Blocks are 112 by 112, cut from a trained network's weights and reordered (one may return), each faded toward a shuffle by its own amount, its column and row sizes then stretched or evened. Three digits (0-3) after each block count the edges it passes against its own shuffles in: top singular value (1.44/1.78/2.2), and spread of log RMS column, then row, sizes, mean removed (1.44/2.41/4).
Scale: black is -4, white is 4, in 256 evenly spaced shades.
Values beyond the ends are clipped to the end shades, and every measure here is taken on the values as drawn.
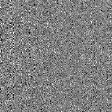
2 2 0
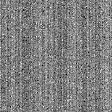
3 0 1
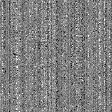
3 2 0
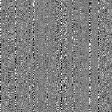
3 3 0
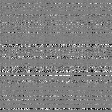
2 0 3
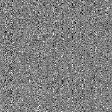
2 2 0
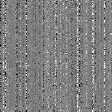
3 3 1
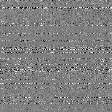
1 0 3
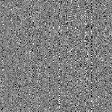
2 2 0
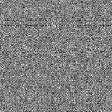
3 1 1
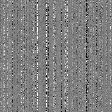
3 3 0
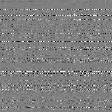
2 1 3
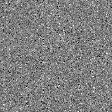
0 1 0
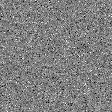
0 0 0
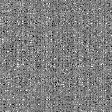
2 0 2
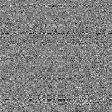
3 0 2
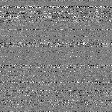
1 0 3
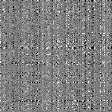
3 2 2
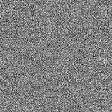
2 1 0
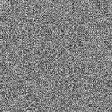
2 1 0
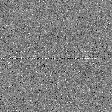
1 0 1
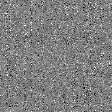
0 2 0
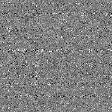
0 1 2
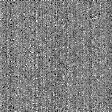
2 1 1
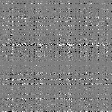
2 2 3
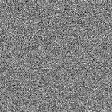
2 0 1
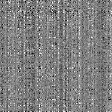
3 2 2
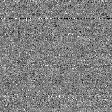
2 0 1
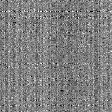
3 0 2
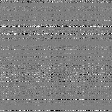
2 0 3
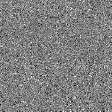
0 1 1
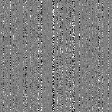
2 3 0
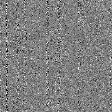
1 2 0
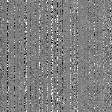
2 3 0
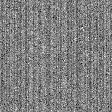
3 0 0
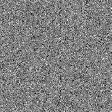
1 1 0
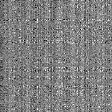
3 1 2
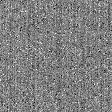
1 0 0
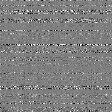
1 0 3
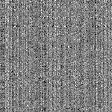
3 1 1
